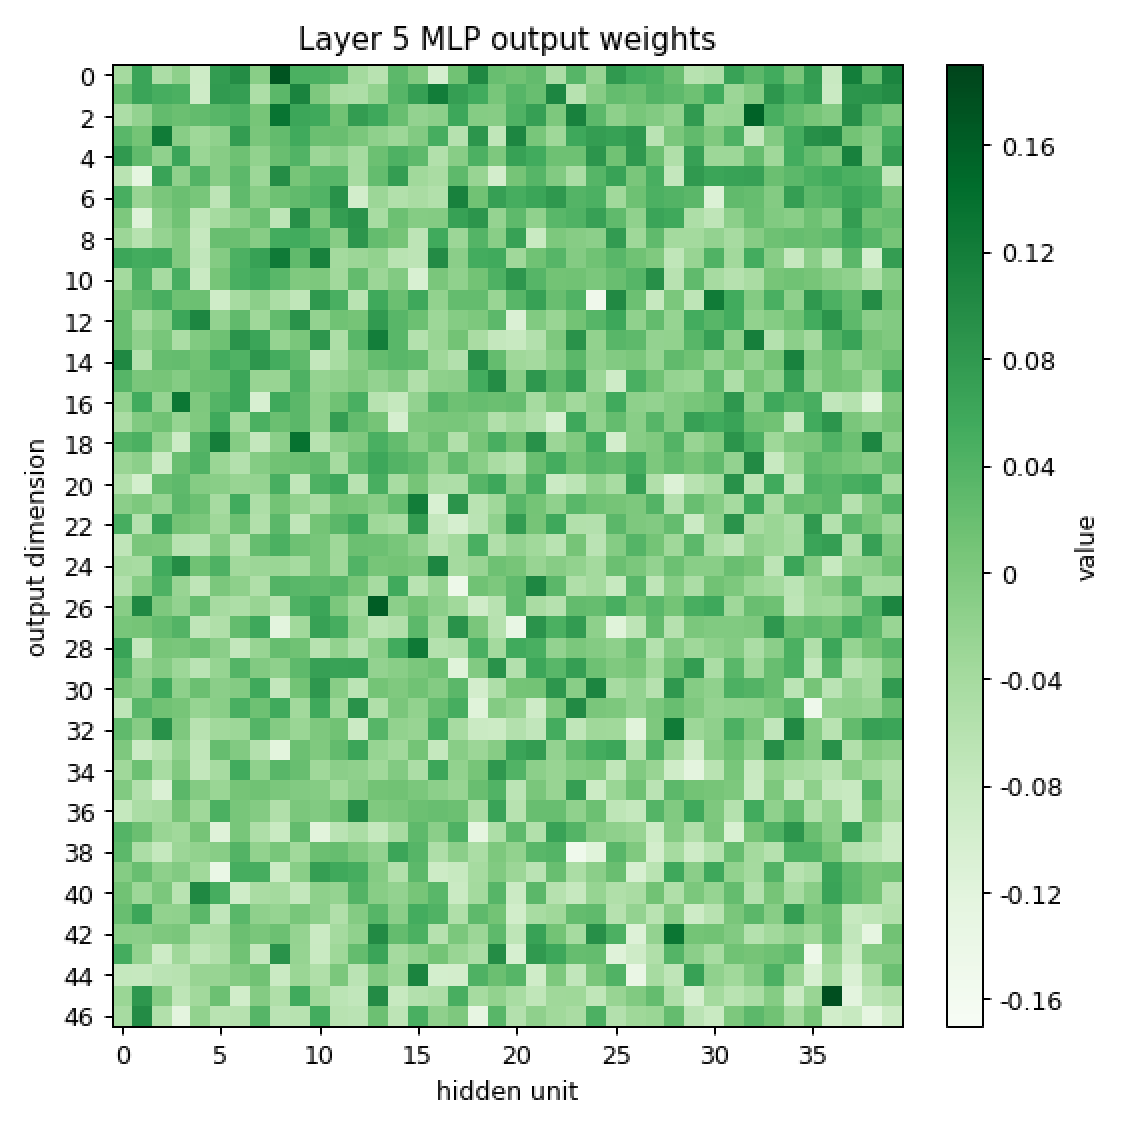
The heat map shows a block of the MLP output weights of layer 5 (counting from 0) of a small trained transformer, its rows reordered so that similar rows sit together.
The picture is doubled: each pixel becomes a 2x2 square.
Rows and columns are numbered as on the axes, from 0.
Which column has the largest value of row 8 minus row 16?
38
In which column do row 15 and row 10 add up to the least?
15
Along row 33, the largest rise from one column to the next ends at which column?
9
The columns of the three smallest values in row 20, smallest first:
28, 1, 22
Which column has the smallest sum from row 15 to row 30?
17
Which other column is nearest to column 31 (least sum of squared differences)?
11
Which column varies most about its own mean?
8
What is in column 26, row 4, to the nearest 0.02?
0.08
